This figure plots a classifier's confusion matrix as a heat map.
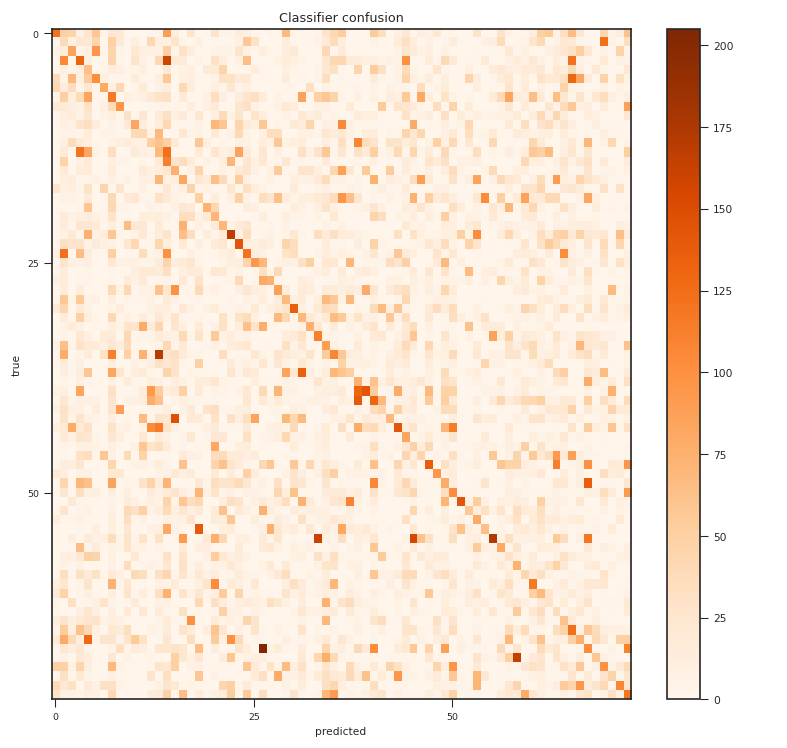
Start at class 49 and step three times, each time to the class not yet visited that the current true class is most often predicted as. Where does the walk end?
52
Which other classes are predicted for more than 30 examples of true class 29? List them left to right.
1, 3, 34, 35, 37, 44
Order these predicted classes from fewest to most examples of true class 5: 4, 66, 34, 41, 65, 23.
41, 23, 34, 4, 66, 65
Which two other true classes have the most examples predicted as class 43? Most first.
70, 39
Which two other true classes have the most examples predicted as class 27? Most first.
54, 47
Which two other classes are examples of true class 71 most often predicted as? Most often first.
66, 53
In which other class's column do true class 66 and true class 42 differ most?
15
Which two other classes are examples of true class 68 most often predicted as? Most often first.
58, 34
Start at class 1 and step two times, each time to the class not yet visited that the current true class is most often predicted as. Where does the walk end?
50
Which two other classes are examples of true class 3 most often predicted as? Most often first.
14, 65
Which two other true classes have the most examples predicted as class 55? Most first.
33, 46
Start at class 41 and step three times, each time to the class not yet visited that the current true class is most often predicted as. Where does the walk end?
35
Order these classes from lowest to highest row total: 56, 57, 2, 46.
56, 57, 2, 46
